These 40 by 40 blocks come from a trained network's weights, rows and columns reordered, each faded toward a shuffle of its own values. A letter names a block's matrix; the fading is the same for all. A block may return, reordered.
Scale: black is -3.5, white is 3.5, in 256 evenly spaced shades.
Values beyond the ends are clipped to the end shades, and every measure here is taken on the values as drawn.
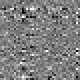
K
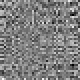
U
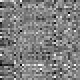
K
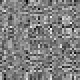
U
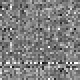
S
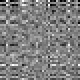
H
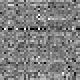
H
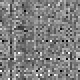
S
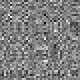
U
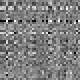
H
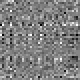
K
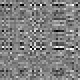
H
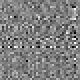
H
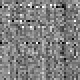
S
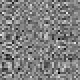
U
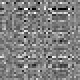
H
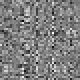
U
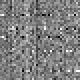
S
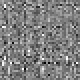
S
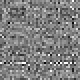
H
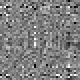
K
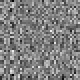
U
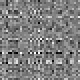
H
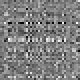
H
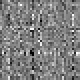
K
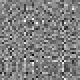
U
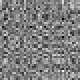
U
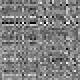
H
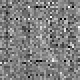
S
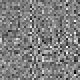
U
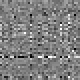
K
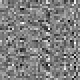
U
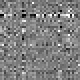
K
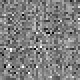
S
